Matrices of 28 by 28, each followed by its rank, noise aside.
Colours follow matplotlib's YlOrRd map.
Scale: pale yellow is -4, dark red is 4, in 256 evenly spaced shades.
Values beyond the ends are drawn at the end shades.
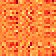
three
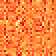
six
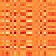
one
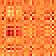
two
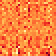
four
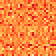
six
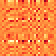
two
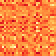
three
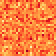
six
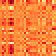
two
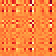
one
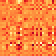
two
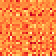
three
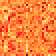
six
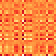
one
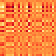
one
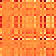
one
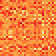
four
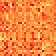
four
